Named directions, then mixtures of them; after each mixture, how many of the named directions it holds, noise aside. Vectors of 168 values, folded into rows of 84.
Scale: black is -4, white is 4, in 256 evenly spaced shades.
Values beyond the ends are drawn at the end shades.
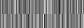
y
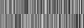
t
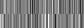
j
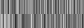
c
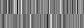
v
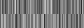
two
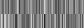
two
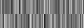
three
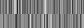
four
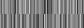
one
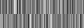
three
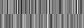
three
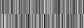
two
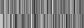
two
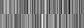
two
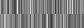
three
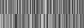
four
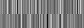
three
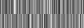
two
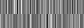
two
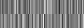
one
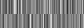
two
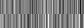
three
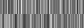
two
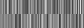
two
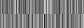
one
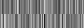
two
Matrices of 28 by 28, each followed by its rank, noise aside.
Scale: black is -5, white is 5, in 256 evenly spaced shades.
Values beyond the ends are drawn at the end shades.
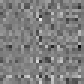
three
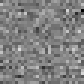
six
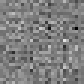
four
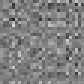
four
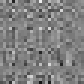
three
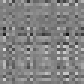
two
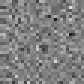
six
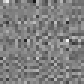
four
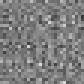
six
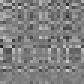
two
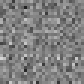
six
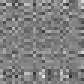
three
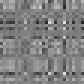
two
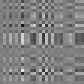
one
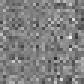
six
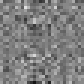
four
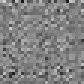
six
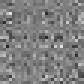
four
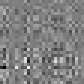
three
